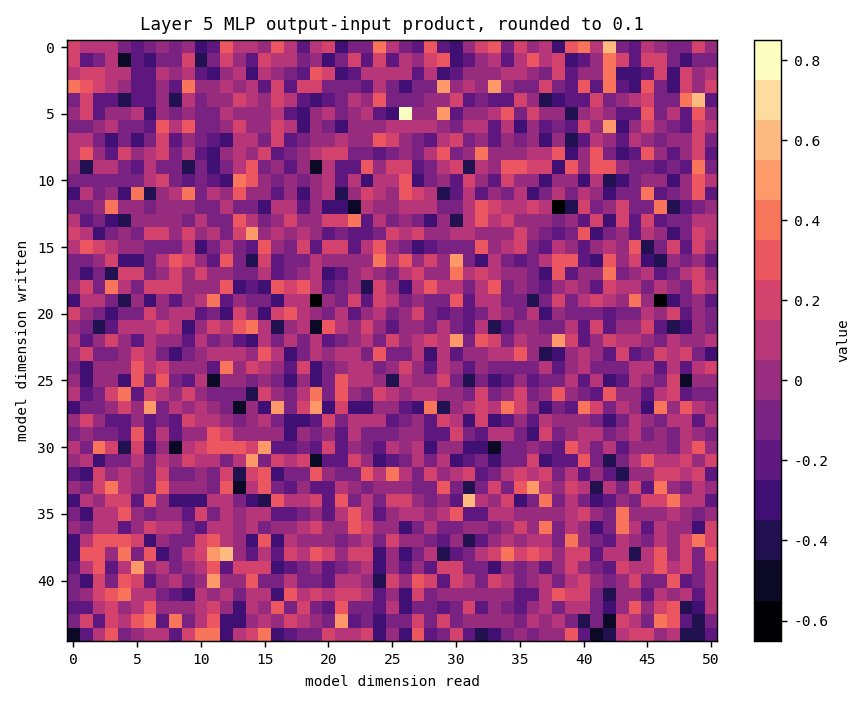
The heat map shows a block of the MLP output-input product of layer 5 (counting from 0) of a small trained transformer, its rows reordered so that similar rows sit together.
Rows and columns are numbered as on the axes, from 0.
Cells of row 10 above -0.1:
26
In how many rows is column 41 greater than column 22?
14
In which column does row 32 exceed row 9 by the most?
19
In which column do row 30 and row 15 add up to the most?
15
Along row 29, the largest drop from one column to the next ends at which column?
6
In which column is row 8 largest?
32
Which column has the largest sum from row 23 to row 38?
12
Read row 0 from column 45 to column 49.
0.1 0 -0.1 -0.1 0.2
